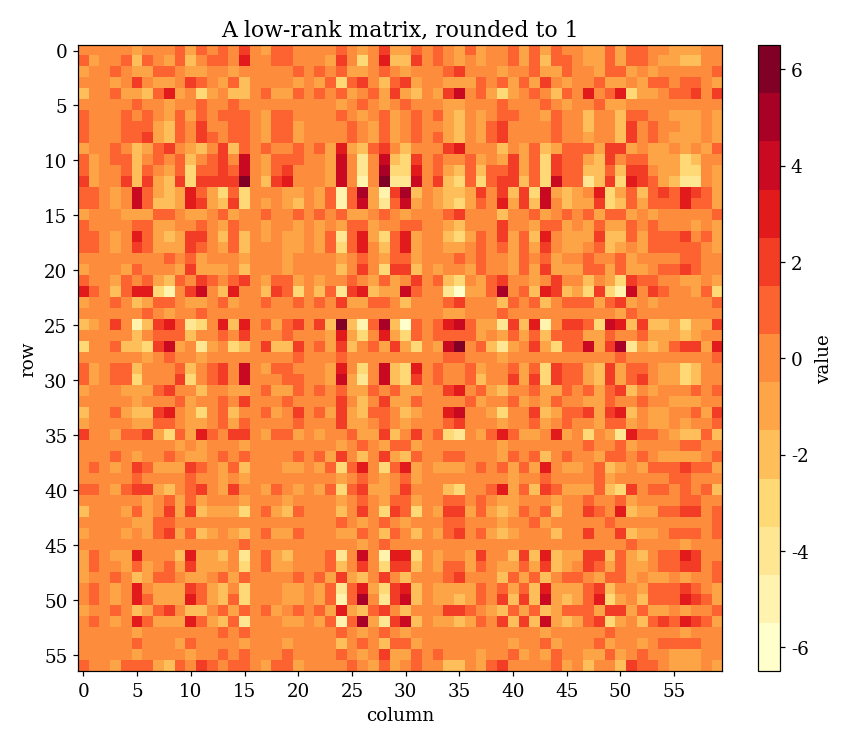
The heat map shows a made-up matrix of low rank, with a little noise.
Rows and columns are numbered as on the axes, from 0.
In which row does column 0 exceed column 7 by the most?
22
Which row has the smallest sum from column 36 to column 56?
25
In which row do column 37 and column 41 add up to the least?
12
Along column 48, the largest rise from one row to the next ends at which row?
13
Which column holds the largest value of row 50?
26
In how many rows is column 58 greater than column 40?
21
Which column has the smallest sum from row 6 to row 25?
35
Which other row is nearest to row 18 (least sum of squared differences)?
38
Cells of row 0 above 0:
17
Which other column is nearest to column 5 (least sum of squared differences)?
43
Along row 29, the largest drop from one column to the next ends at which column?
29
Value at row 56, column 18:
1
